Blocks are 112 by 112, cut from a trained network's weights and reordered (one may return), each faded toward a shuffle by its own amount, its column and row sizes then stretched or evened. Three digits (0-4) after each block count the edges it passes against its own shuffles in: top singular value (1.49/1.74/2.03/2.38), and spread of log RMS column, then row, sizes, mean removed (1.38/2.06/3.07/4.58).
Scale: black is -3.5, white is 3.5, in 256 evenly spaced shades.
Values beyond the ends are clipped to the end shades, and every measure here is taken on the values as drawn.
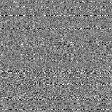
3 0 3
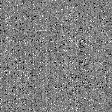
0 1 1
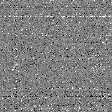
1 1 2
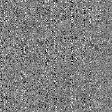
1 3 2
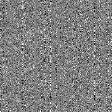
1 3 0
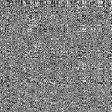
4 2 3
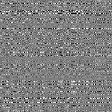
4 1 4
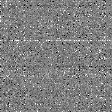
1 2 1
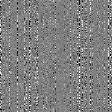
4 4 1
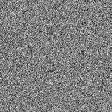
2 0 0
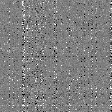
1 3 1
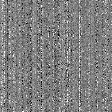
3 3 0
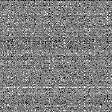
3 2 1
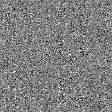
0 2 2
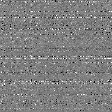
1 1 3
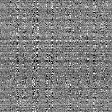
4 3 0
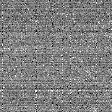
3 2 0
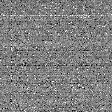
2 1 1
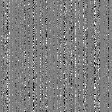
2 4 0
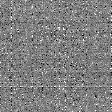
1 2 0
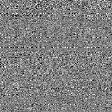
3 1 3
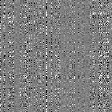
3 4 2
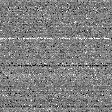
3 0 2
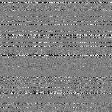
4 1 4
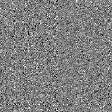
1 2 0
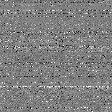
1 0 3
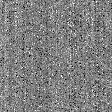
1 1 0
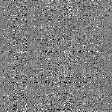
0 3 3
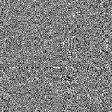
2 2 1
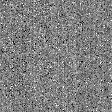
0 1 0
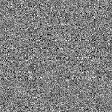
2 1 2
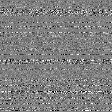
2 0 4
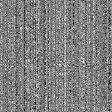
4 3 1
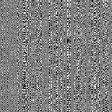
4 4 1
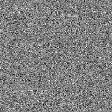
2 0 2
